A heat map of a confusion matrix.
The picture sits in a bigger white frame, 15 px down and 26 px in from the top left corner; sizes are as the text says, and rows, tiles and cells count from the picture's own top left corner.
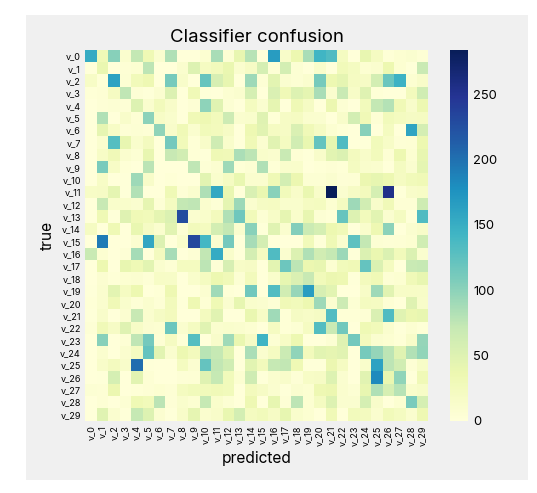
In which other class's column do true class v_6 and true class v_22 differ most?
v_28
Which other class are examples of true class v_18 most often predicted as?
v_19
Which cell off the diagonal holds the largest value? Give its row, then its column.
v_11, v_21
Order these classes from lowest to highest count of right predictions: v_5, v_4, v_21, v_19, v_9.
v_4, v_9, v_5, v_21, v_19
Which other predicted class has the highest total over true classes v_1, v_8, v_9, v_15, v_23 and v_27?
v_5
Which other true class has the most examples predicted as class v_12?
v_15
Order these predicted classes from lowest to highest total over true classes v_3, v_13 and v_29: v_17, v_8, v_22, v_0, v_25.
v_0, v_25, v_17, v_22, v_8
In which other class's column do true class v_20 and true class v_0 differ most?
v_16
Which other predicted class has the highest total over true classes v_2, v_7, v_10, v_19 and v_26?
v_25
